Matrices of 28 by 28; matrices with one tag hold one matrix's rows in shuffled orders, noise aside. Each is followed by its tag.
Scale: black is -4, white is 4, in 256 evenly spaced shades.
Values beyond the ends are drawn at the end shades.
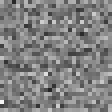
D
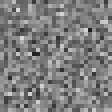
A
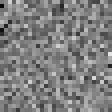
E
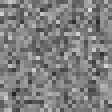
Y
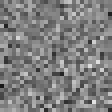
E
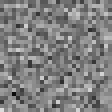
Y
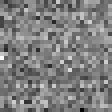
D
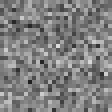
Y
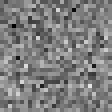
Y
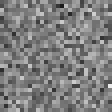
E
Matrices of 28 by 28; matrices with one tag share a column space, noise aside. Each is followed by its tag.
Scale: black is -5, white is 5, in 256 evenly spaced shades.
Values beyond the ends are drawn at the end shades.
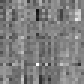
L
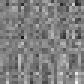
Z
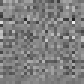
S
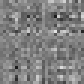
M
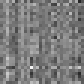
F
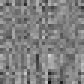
Z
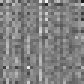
F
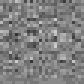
S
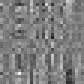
Z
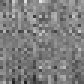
M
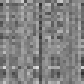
F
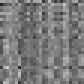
F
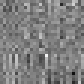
Z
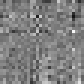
M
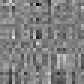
Z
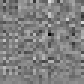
S
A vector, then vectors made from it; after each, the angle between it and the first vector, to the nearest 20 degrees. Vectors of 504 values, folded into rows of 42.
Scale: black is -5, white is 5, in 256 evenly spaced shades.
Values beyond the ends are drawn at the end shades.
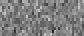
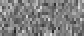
20 degrees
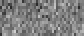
140 degrees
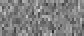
20 degrees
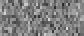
40 degrees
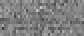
60 degrees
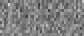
80 degrees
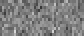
160 degrees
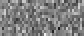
40 degrees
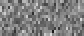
20 degrees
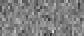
160 degrees
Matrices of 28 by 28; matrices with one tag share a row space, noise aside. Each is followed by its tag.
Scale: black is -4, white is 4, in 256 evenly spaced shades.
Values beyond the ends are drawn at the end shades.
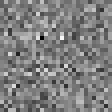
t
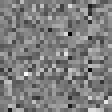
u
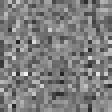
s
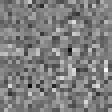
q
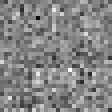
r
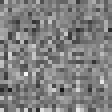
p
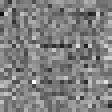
s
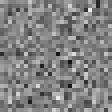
q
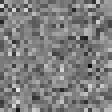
s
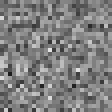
p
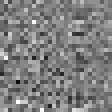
p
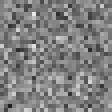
u
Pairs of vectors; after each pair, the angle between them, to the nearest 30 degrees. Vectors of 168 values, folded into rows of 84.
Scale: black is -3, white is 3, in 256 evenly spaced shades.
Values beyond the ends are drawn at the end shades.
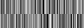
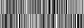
60 degrees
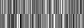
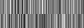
90 degrees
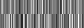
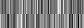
120 degrees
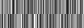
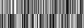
30 degrees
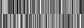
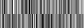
120 degrees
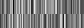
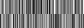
90 degrees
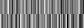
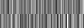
150 degrees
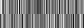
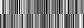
30 degrees
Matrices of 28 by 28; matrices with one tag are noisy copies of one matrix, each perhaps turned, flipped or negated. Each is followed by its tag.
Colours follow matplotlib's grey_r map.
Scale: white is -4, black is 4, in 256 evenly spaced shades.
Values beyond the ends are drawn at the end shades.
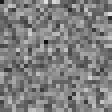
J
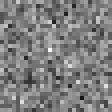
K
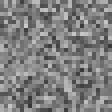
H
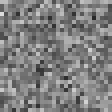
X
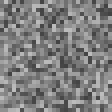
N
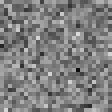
K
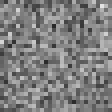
N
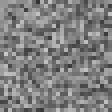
J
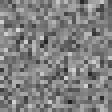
X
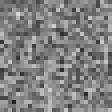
J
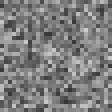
X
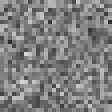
N
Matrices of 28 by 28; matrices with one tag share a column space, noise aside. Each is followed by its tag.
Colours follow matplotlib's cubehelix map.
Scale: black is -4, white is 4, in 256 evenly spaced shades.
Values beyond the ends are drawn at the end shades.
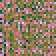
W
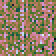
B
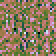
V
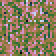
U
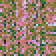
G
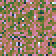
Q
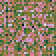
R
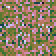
R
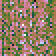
G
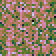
G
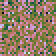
U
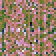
V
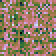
V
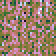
U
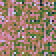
U
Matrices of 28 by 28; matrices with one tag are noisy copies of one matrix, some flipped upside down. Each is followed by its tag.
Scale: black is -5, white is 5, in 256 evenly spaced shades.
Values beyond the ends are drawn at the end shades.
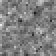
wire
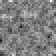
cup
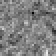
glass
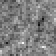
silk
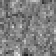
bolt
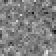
glass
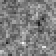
silk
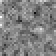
wire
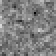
wire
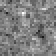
silk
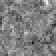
glass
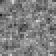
cup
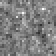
silk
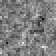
silk
